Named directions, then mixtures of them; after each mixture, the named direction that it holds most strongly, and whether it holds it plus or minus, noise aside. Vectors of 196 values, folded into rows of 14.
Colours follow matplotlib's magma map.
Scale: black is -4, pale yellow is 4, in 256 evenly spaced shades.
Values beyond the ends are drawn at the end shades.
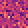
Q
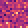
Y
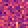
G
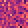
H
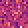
Y, plus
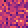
H, minus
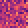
H, plus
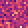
Y, plus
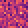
H, minus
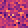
Q, minus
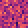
G, minus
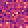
Y, plus
